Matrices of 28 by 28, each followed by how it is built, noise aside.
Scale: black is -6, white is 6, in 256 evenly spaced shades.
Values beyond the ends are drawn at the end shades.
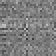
low rank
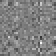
low rank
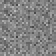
repeating rows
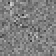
block diagonal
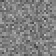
repeating rows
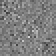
block diagonal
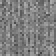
blocks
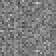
repeating rows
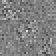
block diagonal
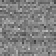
blocks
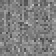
blocks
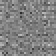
low rank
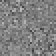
block diagonal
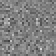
low rank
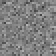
repeating rows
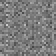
repeating rows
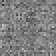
blocks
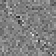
banded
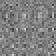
low rank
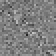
banded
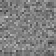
blocks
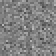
repeating rows
